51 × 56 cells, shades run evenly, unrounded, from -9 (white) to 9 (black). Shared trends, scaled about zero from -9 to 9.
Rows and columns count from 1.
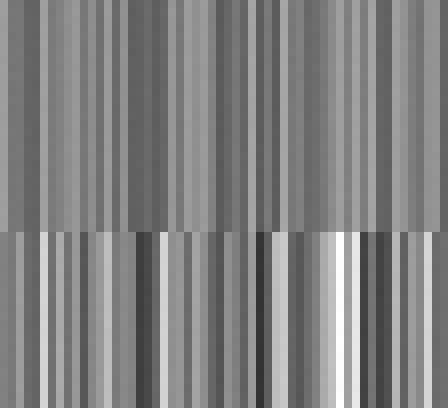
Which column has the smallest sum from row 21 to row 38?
43
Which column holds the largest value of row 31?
33
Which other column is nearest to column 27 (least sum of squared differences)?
37
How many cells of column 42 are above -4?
29
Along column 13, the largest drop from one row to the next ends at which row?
30
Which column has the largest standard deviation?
21
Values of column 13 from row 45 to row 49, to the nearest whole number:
-2 -2 -2 -2 -2
